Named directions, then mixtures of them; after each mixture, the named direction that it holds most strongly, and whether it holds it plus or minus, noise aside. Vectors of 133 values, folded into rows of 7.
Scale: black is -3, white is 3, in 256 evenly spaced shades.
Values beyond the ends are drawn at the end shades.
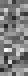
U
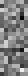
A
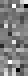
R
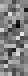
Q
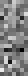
U, minus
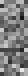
A, plus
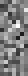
Q, minus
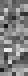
U, plus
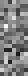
U, minus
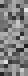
Q, minus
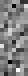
R, minus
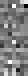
R, plus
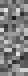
U, plus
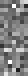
R, plus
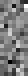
R, minus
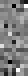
R, minus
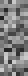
U, minus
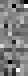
R, minus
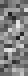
Q, minus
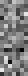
U, minus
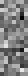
A, plus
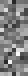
U, plus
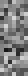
U, minus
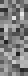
A, minus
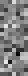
U, minus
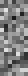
U, plus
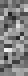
U, plus
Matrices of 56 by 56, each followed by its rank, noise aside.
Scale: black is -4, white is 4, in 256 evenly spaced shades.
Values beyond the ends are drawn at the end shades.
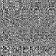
six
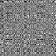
five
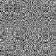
six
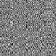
six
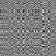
two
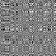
four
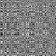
four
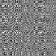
three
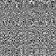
six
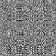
six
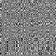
five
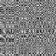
three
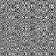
three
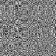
five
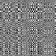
two
